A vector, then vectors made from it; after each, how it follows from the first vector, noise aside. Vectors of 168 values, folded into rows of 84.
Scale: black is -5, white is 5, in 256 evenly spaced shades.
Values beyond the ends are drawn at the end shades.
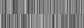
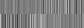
partly zeroed.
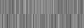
reversed, shrunk.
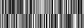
reversed, scaled up.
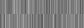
negated, shrunk.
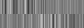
partly zeroed.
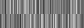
sign-scrambled.
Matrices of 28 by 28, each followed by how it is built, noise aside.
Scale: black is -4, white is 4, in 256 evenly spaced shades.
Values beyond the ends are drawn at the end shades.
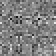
low rank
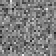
noise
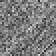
Hankel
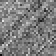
Hankel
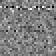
uneven rows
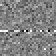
uneven rows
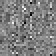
uneven columns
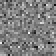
uneven rows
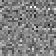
low rank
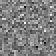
low rank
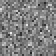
noise
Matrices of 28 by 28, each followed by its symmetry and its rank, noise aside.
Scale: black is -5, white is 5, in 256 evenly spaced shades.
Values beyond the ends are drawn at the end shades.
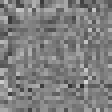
antisymmetric, rank four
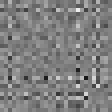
antisymmetric, rank two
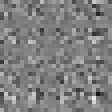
antisymmetric, rank four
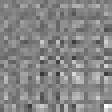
symmetric, rank two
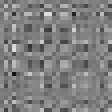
symmetric, rank two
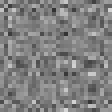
no symmetry, rank four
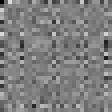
no symmetry, rank three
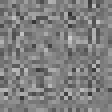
antisymmetric, rank four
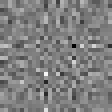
antisymmetric, rank four
